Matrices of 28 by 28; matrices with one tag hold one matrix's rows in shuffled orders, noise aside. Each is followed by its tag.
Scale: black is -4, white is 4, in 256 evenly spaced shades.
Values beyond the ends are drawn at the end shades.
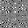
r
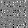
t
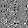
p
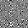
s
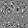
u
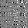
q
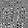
u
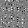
u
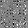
t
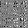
q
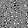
p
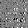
q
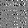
q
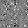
p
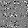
p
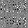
t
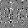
s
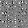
r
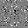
p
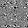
p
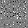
t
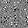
p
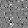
s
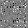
t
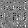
t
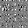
r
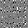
t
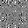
r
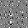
s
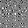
r
